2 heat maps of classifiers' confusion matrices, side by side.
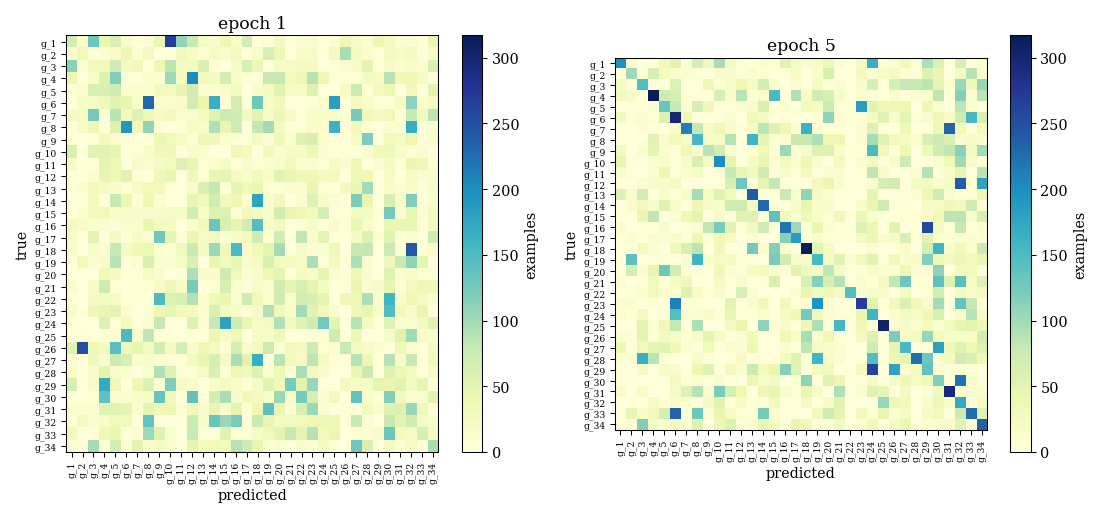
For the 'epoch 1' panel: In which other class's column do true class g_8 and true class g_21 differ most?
g_6
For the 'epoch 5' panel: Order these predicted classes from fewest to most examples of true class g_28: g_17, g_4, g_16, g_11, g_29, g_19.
g_11, g_16, g_17, g_4, g_29, g_19
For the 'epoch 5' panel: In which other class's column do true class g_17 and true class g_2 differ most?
g_16
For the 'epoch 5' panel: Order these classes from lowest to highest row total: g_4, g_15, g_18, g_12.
g_15, g_12, g_18, g_4
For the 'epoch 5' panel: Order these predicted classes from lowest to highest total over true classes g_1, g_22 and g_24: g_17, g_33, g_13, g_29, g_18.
g_13, g_17, g_33, g_29, g_18
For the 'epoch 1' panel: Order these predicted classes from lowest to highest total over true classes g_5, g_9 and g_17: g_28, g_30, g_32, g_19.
g_19, g_32, g_30, g_28
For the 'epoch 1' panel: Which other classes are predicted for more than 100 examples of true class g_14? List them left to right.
g_18, g_27, g_32
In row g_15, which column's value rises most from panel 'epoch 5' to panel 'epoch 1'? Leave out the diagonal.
g_30
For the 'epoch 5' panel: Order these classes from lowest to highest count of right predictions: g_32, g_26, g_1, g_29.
g_26, g_29, g_32, g_1
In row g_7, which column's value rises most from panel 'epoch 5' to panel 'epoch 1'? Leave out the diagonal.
g_3
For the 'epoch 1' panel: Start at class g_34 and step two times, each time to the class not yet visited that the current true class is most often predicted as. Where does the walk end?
g_18
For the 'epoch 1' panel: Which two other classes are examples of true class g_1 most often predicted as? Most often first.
g_10, g_3
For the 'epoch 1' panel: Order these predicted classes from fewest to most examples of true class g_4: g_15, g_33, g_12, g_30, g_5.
g_33, g_15, g_30, g_5, g_12
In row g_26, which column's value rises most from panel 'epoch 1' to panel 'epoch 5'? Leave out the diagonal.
g_29
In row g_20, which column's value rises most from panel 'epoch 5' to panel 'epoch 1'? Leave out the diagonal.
g_12
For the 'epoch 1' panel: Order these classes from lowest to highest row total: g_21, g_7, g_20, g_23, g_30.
g_20, g_21, g_23, g_7, g_30
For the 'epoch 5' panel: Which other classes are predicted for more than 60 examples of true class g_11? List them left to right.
g_14, g_24, g_29, g_34
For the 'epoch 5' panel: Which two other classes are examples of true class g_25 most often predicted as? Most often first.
g_21, g_14
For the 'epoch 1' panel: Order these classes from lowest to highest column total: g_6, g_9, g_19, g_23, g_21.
g_21, g_6, g_19, g_9, g_23
